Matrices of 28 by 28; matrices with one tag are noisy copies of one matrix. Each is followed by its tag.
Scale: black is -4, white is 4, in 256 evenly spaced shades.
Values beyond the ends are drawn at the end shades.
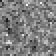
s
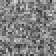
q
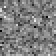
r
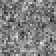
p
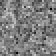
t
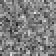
s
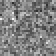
t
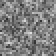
s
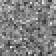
q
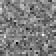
q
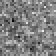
s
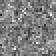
t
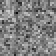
t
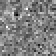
t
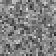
q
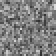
q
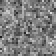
t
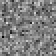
p
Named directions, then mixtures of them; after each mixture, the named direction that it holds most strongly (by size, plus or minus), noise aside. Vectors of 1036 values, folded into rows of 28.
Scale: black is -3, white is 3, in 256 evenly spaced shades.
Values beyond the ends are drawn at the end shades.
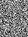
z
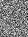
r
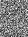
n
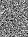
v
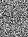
z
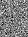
v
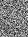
r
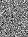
v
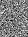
v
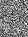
r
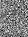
n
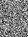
z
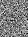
v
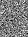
v
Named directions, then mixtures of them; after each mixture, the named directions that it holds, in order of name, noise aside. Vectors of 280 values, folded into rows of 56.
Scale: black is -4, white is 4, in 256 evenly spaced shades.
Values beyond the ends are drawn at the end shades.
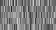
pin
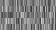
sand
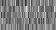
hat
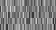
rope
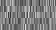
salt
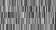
rope, sand.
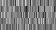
hat.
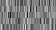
salt, sand.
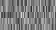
hat, sand.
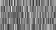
pin.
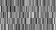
rope.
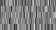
pin, salt.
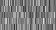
pin, sand.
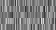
hat, sand.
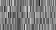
pin, salt.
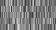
pin, rope.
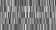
salt.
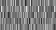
hat, rope.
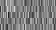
rope, salt.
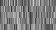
pin.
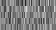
hat, salt.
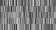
pin.
